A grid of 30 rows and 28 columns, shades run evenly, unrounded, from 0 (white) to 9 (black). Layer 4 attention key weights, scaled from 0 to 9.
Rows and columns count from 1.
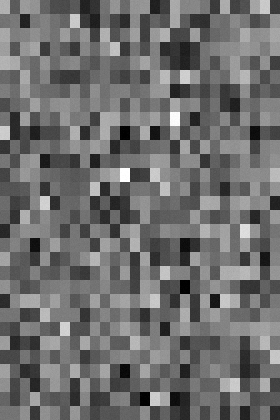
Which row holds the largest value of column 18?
29
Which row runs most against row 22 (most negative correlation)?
10
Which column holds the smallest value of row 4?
12
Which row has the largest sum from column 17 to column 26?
30
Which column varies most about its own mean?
19
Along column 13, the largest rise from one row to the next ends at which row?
14
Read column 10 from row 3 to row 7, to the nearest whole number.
7 5 6 5 4
